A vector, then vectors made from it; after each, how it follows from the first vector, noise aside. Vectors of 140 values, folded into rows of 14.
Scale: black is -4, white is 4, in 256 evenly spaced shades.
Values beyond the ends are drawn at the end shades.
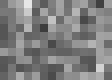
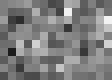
wrapped around.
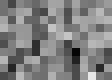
wrapped around, negated.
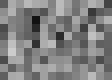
wrapped around, negated.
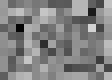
wrapped around, negated.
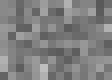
wrapped around, shrunk.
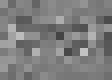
reversed, partly zeroed.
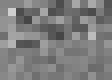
reversed, partly zeroed.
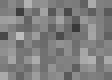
reversed, partly zeroed.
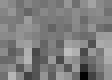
reversed, negated, partly zeroed.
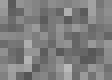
wrapped around, shrunk.
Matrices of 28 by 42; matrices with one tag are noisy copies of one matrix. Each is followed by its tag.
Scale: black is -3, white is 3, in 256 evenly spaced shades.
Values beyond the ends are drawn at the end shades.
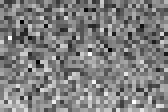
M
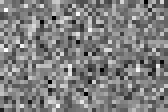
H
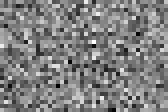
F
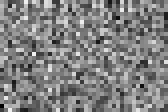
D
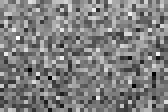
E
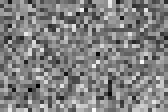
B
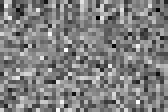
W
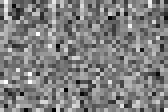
W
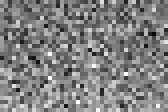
M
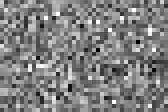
H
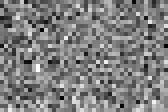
B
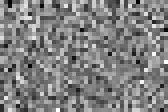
D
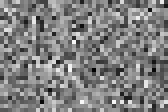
H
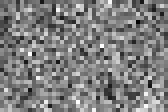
B
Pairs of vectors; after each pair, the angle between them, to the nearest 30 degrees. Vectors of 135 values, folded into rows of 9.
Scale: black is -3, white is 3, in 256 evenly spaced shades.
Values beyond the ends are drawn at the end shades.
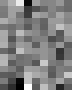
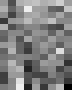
120 degrees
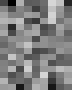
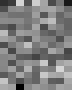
60 degrees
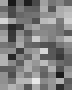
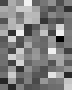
120 degrees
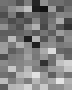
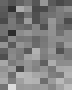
60 degrees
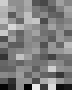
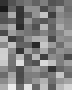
120 degrees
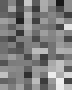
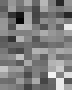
30 degrees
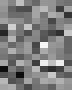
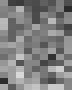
120 degrees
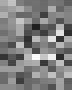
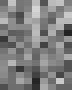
90 degrees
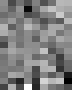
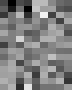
60 degrees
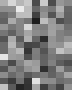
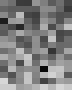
90 degrees
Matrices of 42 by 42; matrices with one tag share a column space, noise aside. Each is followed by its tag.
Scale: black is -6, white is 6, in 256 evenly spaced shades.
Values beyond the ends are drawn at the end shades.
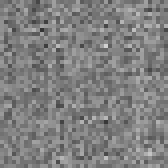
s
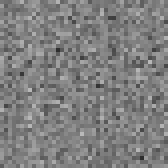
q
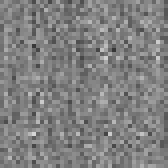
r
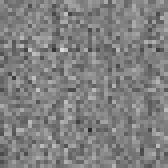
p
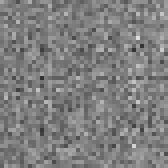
p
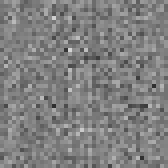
q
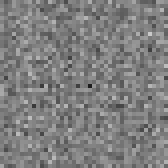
q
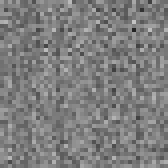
s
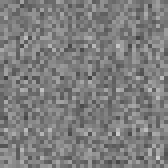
p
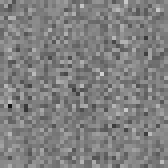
q
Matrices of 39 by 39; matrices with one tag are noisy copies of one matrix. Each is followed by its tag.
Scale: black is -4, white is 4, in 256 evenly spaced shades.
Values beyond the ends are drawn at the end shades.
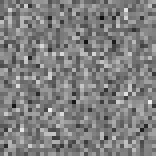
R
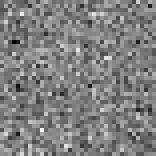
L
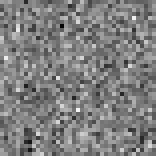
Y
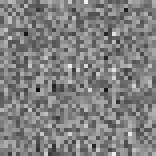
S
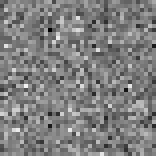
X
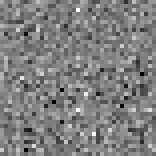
Y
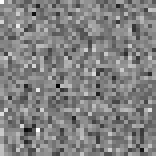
Y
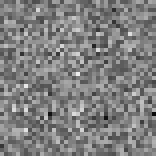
X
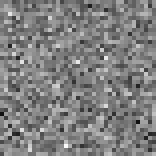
L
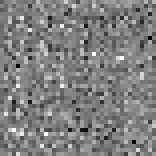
R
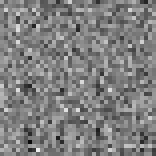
Y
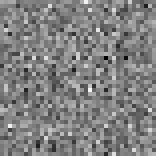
S
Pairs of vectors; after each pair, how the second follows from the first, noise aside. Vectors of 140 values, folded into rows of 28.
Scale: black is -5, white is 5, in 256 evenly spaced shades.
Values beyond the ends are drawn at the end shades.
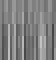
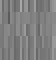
wrapped around, shrunk.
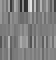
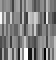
reversed, scaled up.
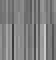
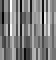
reversed, scaled up.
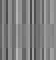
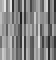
reversed, scaled up.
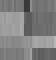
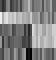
reversed, scaled up.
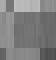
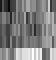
reversed, scaled up.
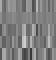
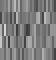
shuffled.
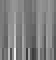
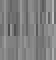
wrapped around, shrunk.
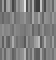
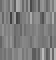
reversed, negated, partly zeroed.
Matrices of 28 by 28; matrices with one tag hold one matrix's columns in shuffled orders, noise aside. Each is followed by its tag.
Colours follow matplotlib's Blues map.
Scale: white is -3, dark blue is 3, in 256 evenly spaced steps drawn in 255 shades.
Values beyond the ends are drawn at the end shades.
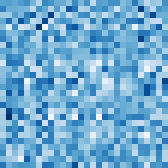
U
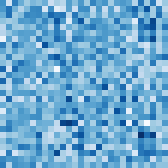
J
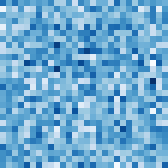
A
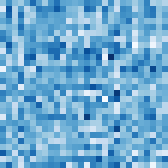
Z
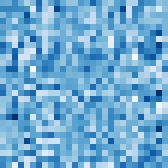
Z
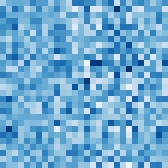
A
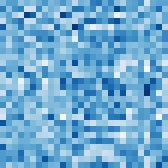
U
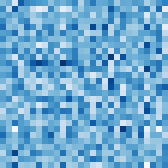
A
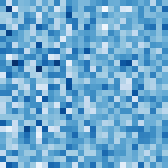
A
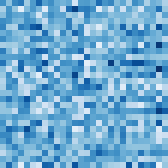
A
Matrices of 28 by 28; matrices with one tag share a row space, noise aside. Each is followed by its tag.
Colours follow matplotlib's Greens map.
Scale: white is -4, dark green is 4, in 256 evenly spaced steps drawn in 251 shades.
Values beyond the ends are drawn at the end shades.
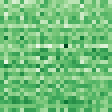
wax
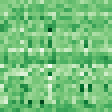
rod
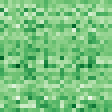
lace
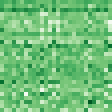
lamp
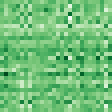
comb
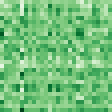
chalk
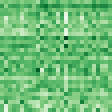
wax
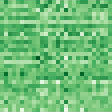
wax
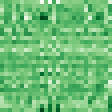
lamp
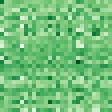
chalk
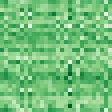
comb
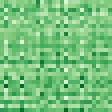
wax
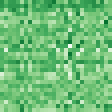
comb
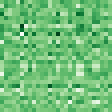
chalk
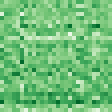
chalk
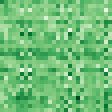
comb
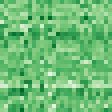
rod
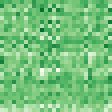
lamp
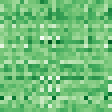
lamp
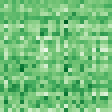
wax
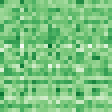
chalk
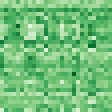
lace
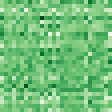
lamp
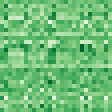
rod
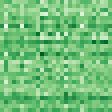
wax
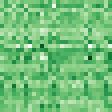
lamp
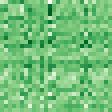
rod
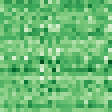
lamp
